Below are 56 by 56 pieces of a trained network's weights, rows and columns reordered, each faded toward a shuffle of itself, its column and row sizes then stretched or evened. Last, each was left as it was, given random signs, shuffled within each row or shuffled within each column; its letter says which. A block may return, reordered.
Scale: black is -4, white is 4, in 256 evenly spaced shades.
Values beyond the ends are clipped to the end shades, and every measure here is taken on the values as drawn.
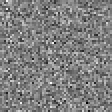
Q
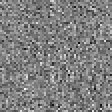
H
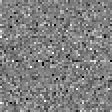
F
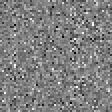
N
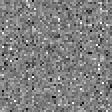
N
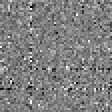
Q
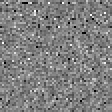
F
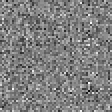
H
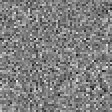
H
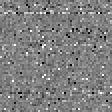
F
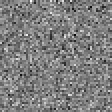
Q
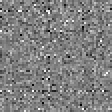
Q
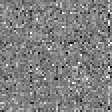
Q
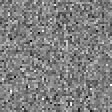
N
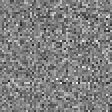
H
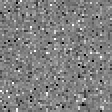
N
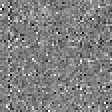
H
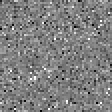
F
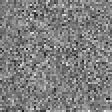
Q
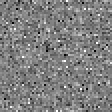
F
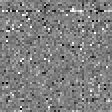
Q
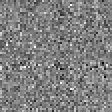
H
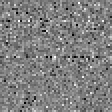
F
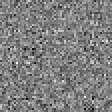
Q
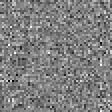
H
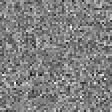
F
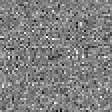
H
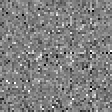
H
